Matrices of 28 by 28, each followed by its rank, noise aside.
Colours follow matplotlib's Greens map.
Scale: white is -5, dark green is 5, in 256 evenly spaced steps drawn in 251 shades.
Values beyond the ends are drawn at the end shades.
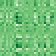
two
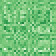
three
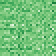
five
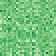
five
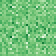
four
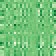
two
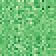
five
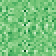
four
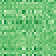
two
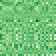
three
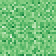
five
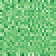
five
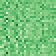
four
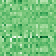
three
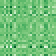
one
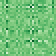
two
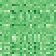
three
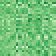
three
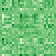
three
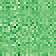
three
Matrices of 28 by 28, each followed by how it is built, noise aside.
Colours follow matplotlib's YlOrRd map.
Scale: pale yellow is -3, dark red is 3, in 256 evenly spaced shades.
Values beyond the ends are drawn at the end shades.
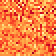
upper triangular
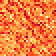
Toeplitz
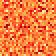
low rank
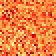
lower triangular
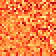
upper triangular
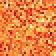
upper triangular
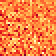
lower triangular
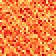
Toeplitz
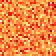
repeating rows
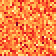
noise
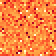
sparse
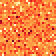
sparse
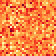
low rank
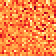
upper triangular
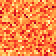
noise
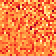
upper triangular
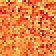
upper triangular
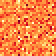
uneven columns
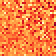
upper triangular
